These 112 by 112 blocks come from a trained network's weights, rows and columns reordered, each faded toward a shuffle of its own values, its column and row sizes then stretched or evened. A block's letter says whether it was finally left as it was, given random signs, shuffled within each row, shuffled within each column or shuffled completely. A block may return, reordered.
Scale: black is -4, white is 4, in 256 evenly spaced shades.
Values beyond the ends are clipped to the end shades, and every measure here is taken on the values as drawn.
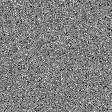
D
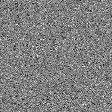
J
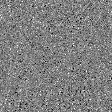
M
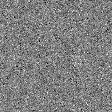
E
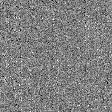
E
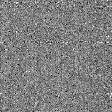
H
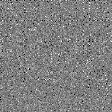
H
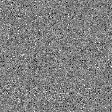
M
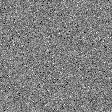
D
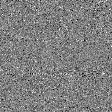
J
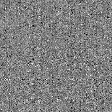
H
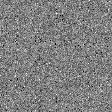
E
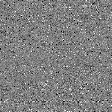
H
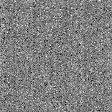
E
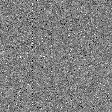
E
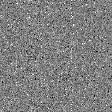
E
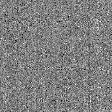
H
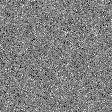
D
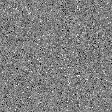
E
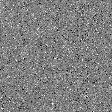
E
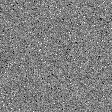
D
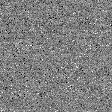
J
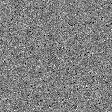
D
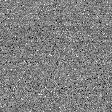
J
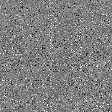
H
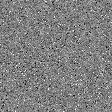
D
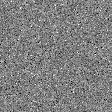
D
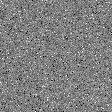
D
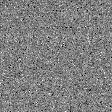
J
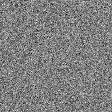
J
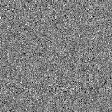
H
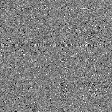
H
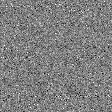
J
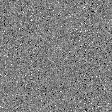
E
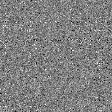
M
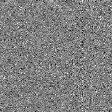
H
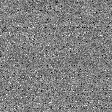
J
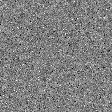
D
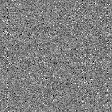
H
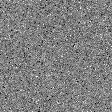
D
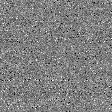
J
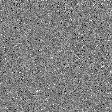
M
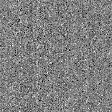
E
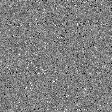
M
